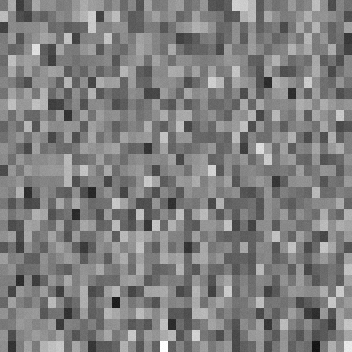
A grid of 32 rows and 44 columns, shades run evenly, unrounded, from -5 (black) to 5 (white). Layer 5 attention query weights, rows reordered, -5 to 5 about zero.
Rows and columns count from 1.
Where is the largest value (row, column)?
32, 21
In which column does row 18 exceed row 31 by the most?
40
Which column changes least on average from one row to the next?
26
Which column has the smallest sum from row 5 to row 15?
7
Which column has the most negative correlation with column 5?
28
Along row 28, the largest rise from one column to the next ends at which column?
16
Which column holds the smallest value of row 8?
34
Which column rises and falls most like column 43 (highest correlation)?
15
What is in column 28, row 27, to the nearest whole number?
0
